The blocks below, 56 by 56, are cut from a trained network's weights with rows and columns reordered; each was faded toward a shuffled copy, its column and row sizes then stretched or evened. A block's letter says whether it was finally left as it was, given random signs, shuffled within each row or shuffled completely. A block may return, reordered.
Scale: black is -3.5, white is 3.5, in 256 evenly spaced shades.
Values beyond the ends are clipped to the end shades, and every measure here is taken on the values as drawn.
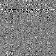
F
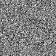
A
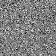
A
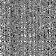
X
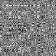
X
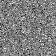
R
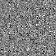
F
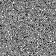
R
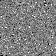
R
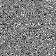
A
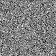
R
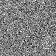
R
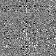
F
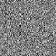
X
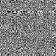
X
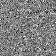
A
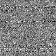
A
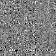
F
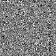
F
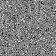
R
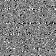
A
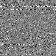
A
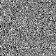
F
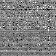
X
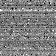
A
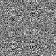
X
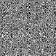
F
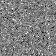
R
